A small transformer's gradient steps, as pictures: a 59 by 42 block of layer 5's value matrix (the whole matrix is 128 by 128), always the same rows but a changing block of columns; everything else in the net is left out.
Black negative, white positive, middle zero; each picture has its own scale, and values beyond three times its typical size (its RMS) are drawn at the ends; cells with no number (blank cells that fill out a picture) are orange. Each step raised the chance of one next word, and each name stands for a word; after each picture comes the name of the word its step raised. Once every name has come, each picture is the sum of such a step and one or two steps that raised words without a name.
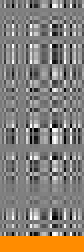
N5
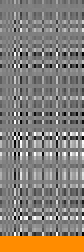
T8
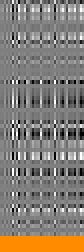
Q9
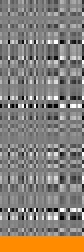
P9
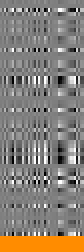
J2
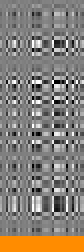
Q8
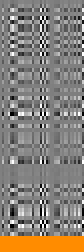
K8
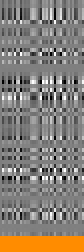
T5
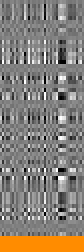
T5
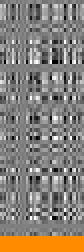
T5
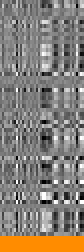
N5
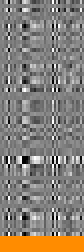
J2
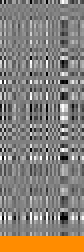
P9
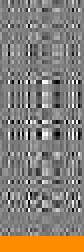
Q9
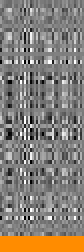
Q9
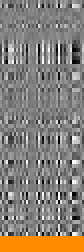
N5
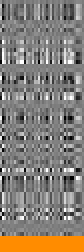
T5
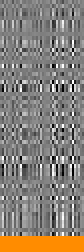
Q8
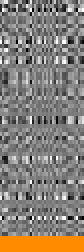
J2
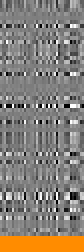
P9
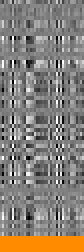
Q9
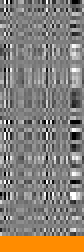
J2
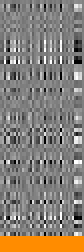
N5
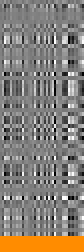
Q9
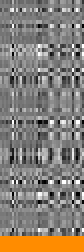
J2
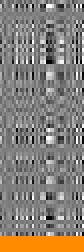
N5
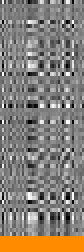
P9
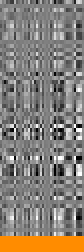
Q9
